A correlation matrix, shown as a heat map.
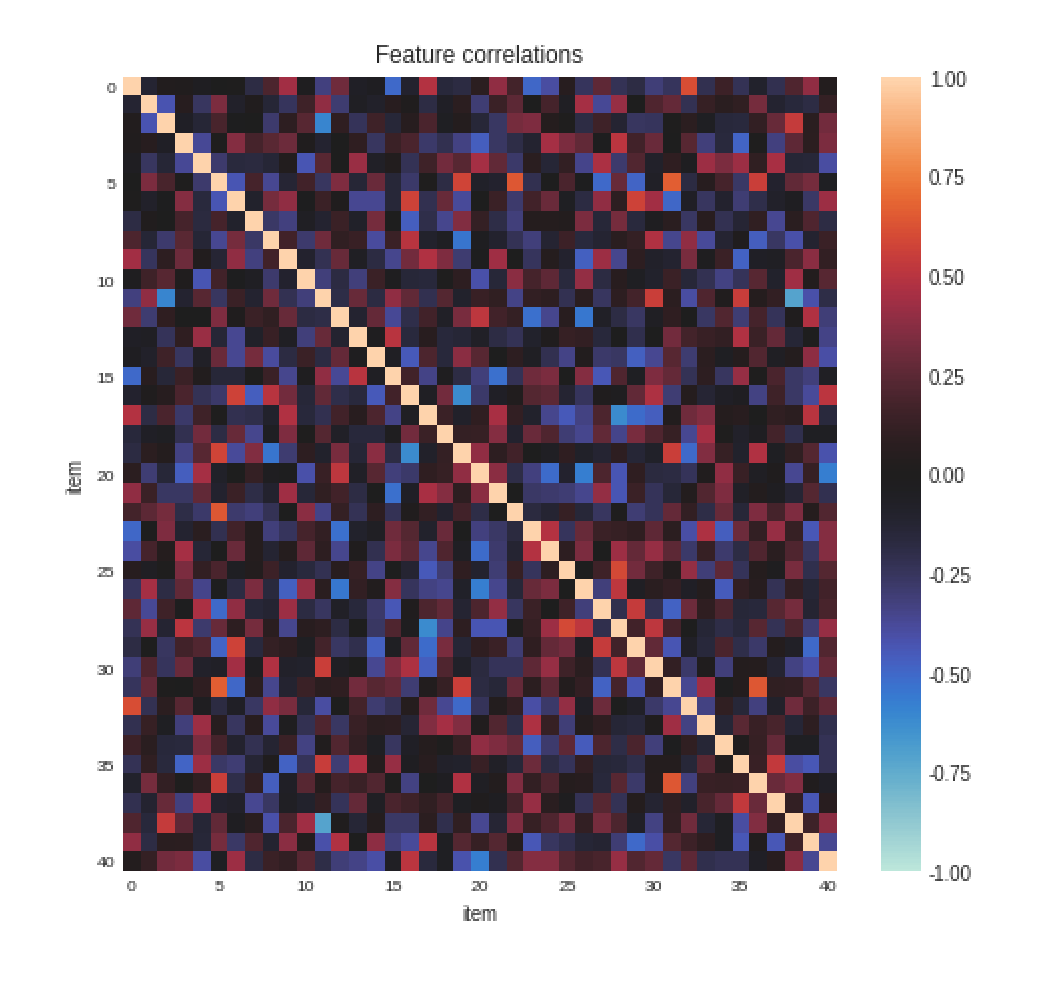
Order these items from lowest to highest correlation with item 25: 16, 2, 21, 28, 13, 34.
21, 16, 2, 13, 34, 28
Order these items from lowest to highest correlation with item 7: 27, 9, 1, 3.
9, 27, 1, 3
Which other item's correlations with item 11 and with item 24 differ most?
38
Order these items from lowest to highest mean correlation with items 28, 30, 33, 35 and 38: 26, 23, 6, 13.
6, 13, 26, 23
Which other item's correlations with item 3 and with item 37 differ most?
35
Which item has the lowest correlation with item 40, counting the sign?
20
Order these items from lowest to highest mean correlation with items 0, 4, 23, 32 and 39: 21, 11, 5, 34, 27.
11, 5, 34, 21, 27
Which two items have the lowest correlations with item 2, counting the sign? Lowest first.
11, 1
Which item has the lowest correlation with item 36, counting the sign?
8
